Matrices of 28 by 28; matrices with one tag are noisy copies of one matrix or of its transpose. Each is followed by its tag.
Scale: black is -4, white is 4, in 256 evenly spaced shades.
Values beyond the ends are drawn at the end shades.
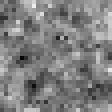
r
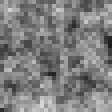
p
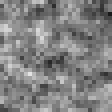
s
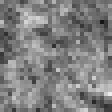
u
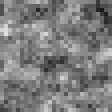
s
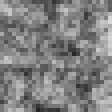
p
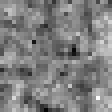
p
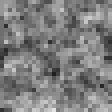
p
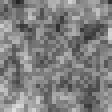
r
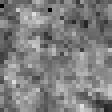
u
